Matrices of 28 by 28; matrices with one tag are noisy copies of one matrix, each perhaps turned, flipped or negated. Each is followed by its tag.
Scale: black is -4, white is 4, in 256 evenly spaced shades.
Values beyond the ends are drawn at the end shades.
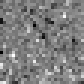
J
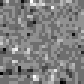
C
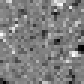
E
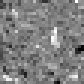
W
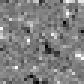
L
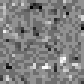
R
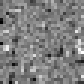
C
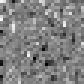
J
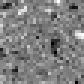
W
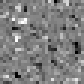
R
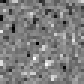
J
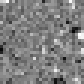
E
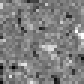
L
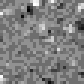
E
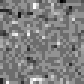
C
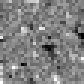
L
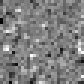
C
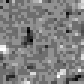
W
